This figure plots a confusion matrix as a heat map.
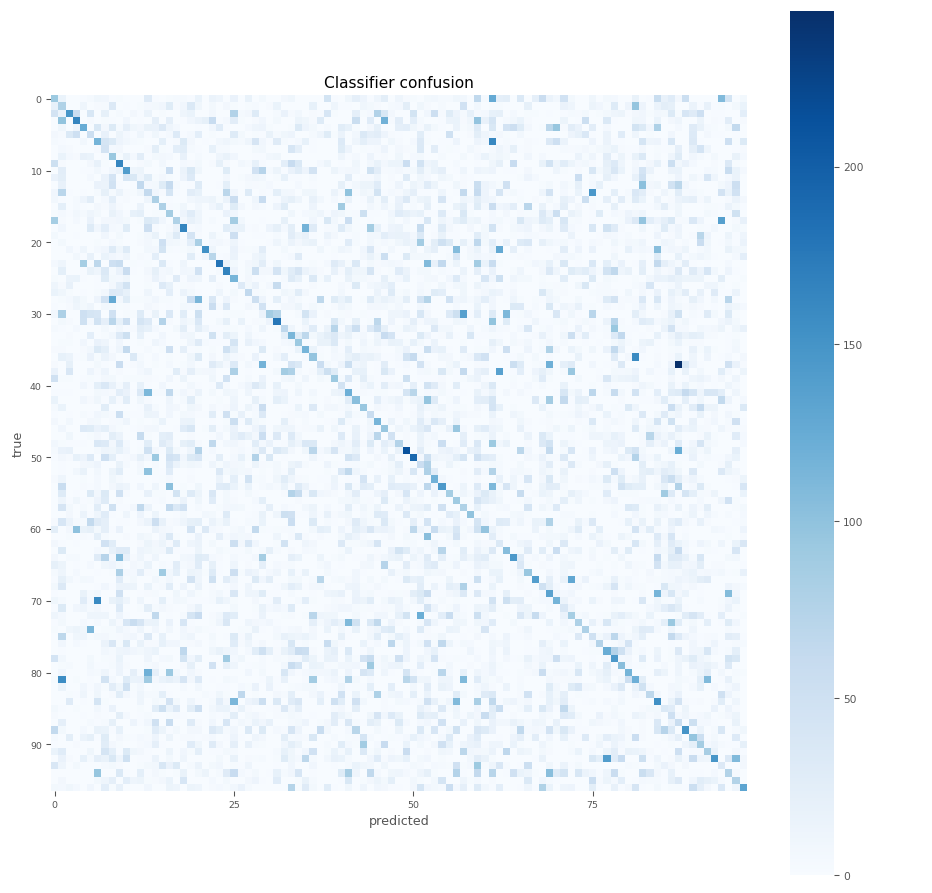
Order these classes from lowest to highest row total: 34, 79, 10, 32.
34, 79, 32, 10
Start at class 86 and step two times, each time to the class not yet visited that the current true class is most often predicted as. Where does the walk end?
3
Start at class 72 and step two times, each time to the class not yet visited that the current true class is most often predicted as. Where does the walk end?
52
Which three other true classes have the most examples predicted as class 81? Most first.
36, 1, 50
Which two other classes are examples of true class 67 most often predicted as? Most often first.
72, 37
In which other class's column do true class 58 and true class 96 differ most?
68
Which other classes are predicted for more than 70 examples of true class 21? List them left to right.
56, 62, 84
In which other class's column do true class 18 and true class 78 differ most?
35
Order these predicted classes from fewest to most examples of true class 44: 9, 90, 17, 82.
17, 90, 82, 9
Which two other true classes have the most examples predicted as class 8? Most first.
28, 31
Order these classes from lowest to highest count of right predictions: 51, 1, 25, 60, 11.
11, 51, 1, 60, 25
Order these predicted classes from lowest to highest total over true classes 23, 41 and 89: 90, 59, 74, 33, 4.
33, 74, 90, 4, 59
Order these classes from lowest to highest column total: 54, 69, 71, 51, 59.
71, 54, 51, 69, 59
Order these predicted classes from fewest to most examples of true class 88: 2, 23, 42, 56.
2, 23, 56, 42
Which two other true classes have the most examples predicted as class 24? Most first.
78, 13
